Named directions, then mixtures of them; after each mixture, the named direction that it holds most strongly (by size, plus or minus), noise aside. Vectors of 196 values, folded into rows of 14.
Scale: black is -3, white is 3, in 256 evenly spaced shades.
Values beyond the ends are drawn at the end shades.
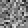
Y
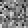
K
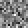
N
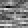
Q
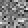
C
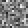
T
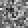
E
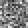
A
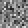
N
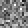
Y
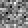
E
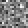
T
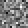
T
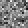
C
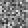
A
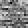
Q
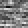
Q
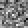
E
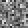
T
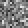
T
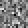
N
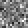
T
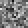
E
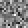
N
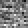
Q
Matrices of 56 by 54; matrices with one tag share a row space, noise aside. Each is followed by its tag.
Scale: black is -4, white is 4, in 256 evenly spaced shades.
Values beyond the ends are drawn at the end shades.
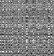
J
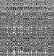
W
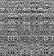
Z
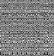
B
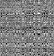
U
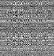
W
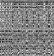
J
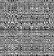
Z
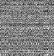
B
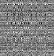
W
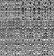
U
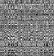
Z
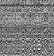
U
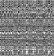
J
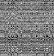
Z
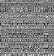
B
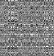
Z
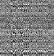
W
